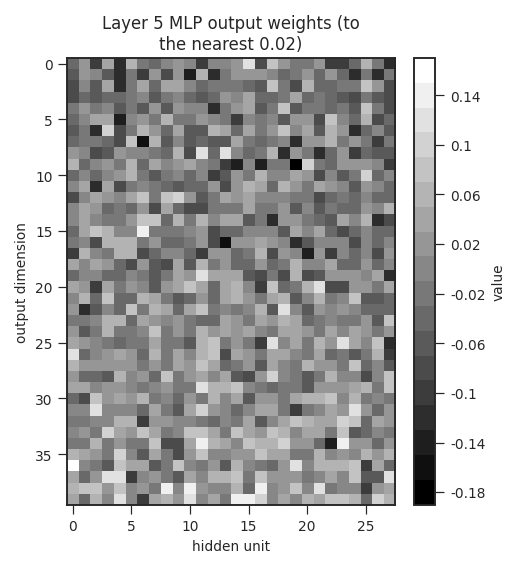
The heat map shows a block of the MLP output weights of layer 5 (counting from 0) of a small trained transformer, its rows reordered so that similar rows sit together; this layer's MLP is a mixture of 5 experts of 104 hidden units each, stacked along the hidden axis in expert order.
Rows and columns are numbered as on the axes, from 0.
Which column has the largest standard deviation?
4
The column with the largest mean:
11
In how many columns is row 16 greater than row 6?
13
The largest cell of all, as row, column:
36, 0
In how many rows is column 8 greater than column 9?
14
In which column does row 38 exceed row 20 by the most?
16
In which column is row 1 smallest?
10
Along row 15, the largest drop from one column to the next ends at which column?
7
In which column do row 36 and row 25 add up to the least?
27
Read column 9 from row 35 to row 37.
-0.08 0.08 -0.06
